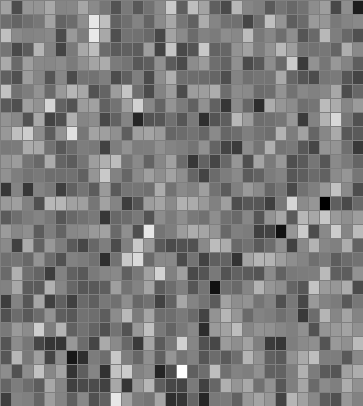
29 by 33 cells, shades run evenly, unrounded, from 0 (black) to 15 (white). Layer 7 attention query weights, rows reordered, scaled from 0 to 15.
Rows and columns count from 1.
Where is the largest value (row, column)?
27, 17
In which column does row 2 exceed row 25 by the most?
9
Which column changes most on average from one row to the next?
10
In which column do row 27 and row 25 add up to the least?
15
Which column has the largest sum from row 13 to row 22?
14
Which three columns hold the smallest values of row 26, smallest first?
7, 8, 5
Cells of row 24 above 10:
4
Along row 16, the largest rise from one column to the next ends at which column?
28
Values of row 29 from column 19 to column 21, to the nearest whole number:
2 7 7
